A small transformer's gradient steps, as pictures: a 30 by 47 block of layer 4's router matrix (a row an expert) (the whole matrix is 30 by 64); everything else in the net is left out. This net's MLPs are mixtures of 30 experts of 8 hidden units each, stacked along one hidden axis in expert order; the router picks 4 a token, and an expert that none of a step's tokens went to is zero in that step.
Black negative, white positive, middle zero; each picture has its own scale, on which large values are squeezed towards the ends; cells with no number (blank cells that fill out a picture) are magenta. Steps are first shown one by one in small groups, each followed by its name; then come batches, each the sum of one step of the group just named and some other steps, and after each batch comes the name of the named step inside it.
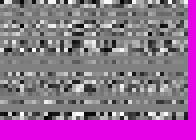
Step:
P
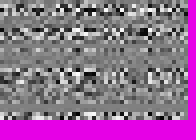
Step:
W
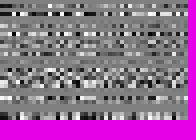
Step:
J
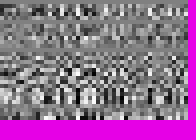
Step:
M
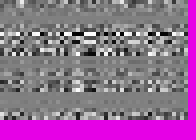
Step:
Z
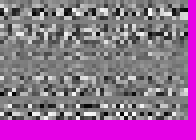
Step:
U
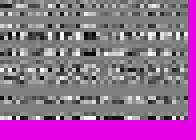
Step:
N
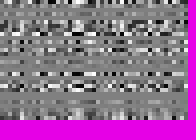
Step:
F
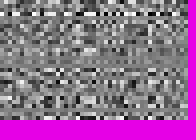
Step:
W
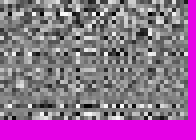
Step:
W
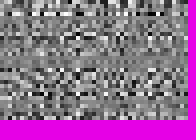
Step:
F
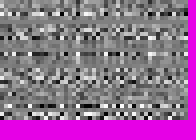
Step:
U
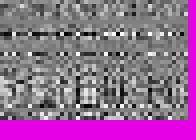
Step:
M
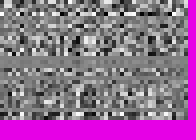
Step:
P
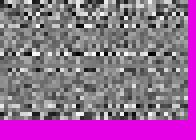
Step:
P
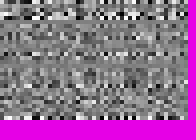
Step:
N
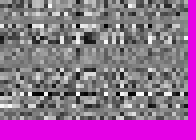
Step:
U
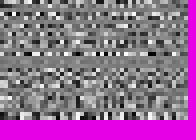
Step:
J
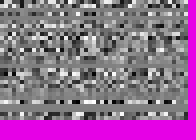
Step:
P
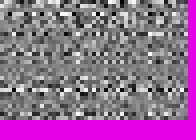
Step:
P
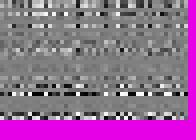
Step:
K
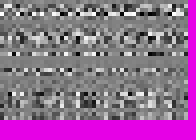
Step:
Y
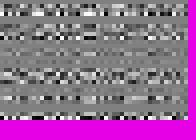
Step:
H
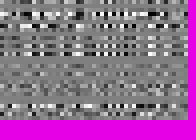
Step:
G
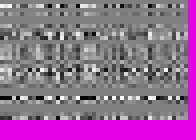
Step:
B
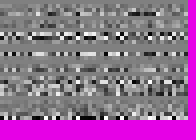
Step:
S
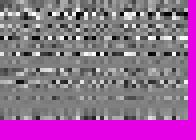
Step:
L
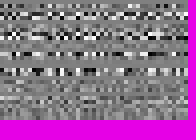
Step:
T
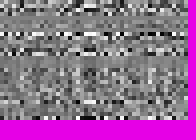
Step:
S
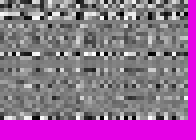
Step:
L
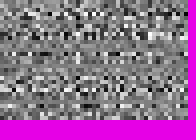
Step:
L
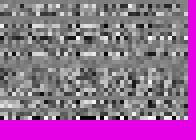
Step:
S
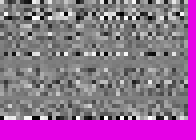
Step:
S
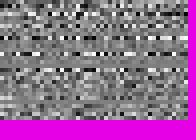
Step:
L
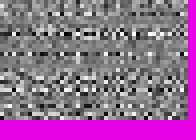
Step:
H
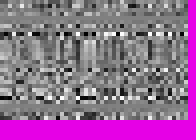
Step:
B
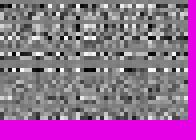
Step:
T
